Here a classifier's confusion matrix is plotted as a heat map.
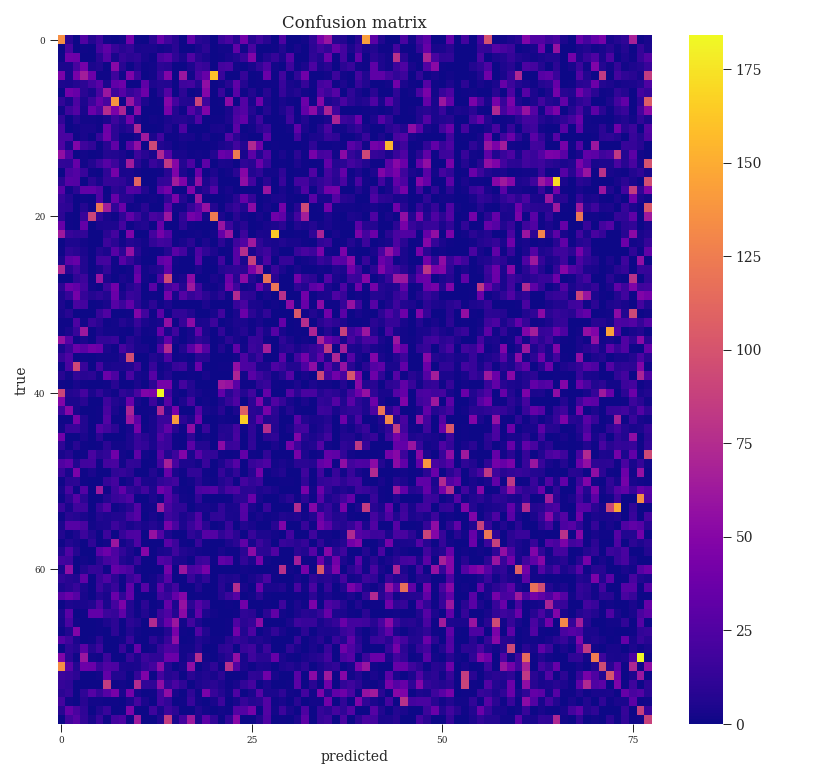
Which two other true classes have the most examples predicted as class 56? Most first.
0, 49
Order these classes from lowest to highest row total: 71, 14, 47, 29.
29, 47, 14, 71
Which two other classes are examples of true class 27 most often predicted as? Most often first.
14, 75
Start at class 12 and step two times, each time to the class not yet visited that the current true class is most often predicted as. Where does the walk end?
24
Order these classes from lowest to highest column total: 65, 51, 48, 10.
10, 65, 51, 48
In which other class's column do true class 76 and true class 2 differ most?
44
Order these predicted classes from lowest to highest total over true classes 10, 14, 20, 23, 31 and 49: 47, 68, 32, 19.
19, 32, 47, 68
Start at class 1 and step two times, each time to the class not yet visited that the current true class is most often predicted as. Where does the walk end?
16
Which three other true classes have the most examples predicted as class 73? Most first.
53, 13, 43
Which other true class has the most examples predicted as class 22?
71
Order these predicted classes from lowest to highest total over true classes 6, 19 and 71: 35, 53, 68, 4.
53, 4, 35, 68
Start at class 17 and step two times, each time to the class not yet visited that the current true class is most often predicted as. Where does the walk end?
45
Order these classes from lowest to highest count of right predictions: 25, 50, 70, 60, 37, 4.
4, 37, 50, 25, 60, 70
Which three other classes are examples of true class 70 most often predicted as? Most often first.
76, 61, 18
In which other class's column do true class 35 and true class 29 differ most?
68
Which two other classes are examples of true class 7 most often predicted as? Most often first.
77, 18
